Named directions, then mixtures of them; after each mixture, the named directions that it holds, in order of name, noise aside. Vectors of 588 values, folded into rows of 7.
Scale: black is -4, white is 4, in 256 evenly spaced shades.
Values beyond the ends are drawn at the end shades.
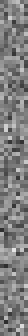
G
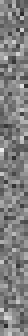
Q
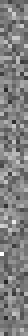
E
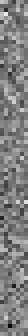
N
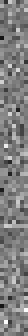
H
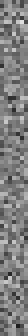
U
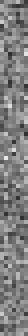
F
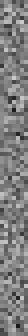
U.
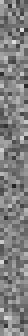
Q.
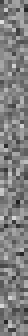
G, H, N.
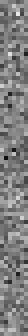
F, Q.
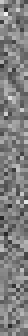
N.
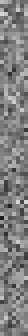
N.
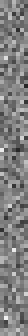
G, Q.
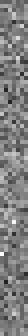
E.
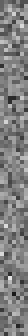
E, U.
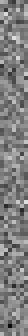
E, N.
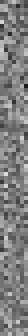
F, N, Q.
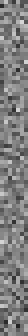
H, U.
